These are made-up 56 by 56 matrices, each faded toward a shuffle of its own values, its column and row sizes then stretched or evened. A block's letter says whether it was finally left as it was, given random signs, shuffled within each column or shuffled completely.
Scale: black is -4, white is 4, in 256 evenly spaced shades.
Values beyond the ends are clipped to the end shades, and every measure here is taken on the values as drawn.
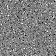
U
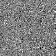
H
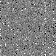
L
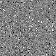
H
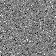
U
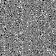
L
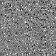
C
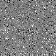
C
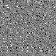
C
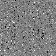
L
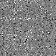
H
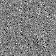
L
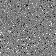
U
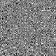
C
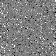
L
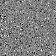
L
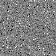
L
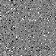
C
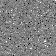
U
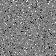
U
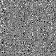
L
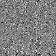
H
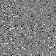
H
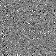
H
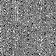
L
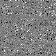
H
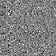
C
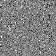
H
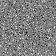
U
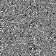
L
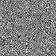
L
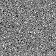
U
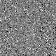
L
